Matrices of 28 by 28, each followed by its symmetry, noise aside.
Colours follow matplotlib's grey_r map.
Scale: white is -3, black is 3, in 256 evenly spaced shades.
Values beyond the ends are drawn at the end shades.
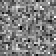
mirrored top to bottom.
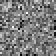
symmetric.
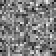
mirrored top to bottom.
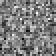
mirrored left to right.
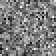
symmetric across the other diagonal.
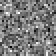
same after a half turn.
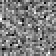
antisymmetric.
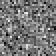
symmetric across the other diagonal.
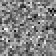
symmetric.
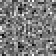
mirrored top to bottom.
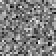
symmetric across the other diagonal.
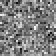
no symmetry.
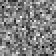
same after a half turn.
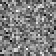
same after a half turn.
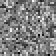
antisymmetric.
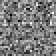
mirrored left to right.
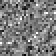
same after a half turn.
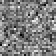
antisymmetric.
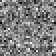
mirrored left to right.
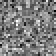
mirrored left to right.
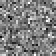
no symmetry.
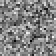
symmetric across the other diagonal.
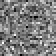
mirrored top to bottom.
